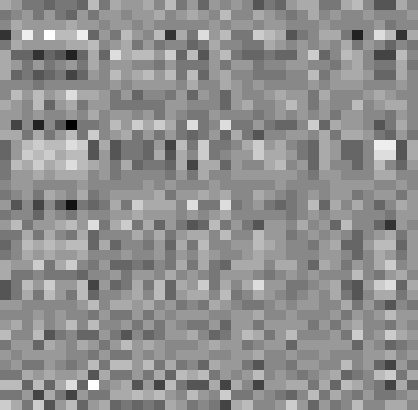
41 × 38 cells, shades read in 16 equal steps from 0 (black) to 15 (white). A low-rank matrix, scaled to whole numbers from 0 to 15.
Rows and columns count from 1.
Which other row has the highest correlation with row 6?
8
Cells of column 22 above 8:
22
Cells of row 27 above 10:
3
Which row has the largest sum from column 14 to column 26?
29
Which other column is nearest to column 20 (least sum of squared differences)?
12
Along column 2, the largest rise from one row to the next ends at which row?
14
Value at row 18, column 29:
7
